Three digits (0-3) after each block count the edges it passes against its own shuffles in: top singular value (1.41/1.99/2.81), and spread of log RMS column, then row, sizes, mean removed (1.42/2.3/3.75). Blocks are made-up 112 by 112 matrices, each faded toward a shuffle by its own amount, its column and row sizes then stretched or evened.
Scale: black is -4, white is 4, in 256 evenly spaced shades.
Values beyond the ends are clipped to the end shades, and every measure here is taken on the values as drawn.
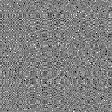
3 0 1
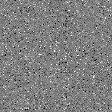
1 1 1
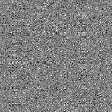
2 1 1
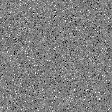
0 1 0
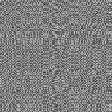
3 0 0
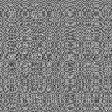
3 0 1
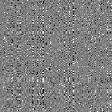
3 2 0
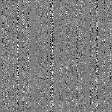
1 3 0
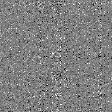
0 2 1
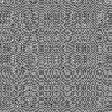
3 1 0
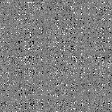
0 2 2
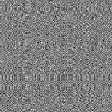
3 1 0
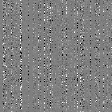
1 3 1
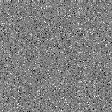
2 0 0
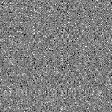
2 1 0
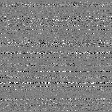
1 0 3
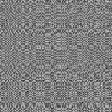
3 0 2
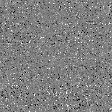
0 1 1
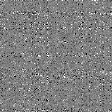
0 2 2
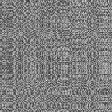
3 1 0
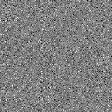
2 1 1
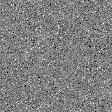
0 1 0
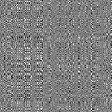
3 3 1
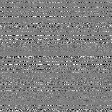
2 0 3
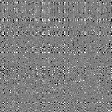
3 2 2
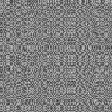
3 1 1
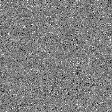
1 1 1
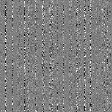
2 3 1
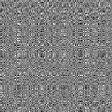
3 2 2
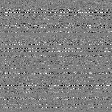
2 0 3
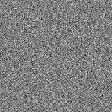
2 0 0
